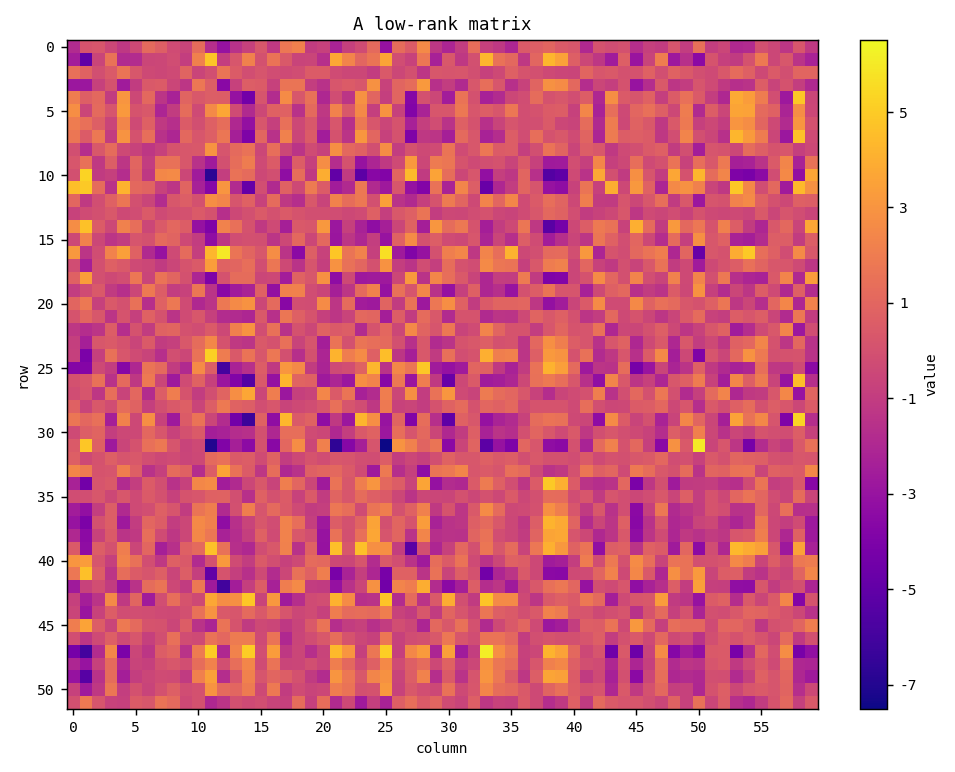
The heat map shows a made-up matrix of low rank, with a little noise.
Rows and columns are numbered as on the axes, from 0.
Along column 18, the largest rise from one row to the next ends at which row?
25
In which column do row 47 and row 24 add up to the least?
1
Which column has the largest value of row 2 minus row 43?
58
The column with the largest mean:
38
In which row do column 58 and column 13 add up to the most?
16
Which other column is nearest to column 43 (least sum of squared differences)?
49
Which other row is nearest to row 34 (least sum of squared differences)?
37
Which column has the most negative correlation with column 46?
28
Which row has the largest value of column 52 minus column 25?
31
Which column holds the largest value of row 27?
14
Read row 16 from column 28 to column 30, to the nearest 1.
-3 0 2
